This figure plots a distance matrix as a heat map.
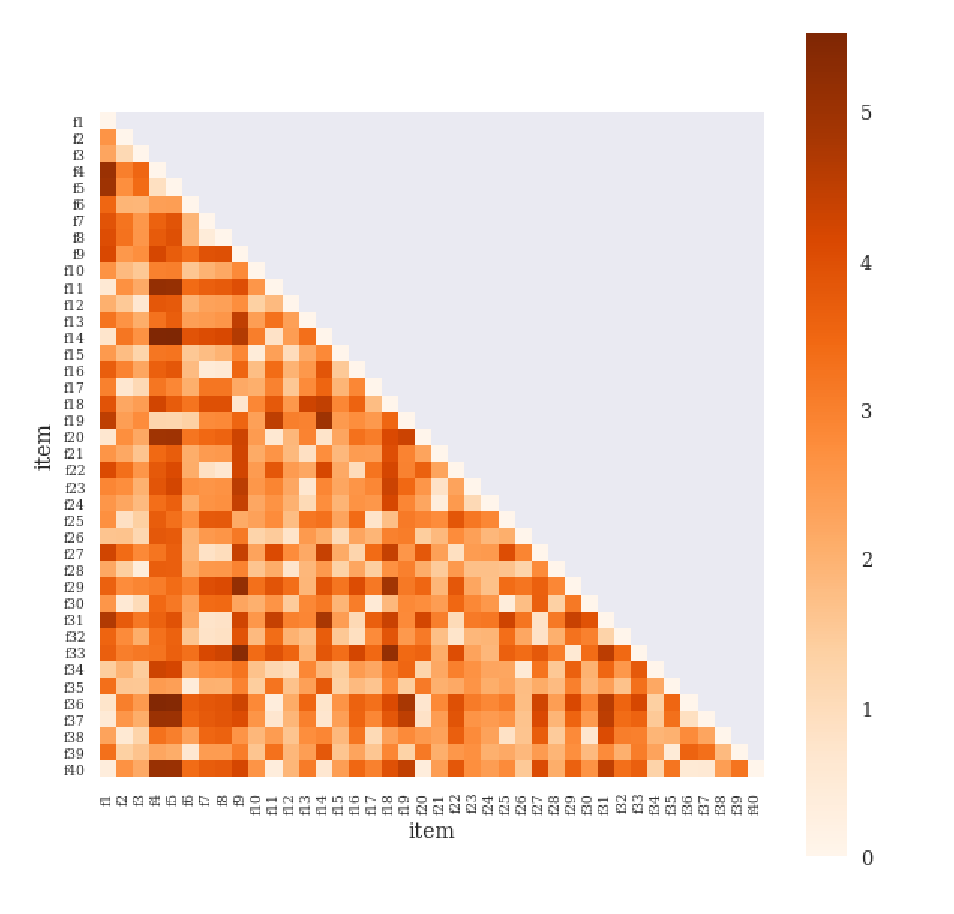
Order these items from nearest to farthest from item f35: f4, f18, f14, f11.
f4, f18, f11, f14
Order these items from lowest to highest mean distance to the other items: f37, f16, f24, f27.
f24, f16, f37, f27
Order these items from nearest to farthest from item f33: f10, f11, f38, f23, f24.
f24, f23, f38, f10, f11
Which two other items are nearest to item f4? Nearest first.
f5, f19
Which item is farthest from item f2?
f31
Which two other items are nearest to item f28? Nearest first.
f3, f12
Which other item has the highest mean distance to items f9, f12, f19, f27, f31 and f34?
f33
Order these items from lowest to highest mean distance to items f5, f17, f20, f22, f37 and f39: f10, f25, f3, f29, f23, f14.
f3, f10, f25, f23, f14, f29
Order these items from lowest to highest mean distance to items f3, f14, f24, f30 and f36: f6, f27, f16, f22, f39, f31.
f39, f6, f16, f22, f27, f31
